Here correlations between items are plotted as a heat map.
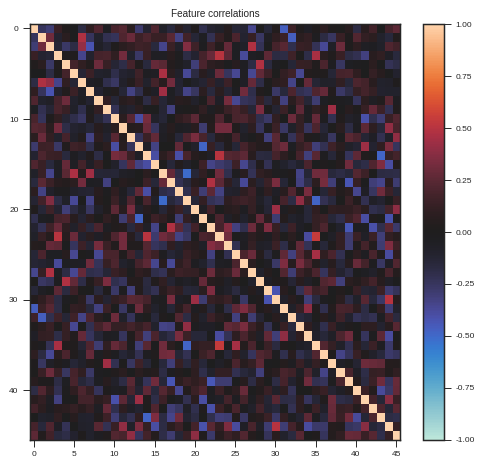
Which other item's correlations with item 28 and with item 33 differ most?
5
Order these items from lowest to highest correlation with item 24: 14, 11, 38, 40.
40, 38, 14, 11
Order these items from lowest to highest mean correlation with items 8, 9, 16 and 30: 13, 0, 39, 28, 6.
39, 6, 0, 13, 28
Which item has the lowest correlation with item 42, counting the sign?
22
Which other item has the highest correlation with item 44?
30
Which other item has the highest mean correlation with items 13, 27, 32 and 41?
44
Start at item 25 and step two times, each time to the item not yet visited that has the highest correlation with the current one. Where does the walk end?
23
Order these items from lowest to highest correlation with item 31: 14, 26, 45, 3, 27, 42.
3, 45, 42, 14, 27, 26
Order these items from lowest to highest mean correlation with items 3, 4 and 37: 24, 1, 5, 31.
1, 31, 5, 24
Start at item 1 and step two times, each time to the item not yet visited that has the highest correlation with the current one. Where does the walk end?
2
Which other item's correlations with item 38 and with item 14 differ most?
43
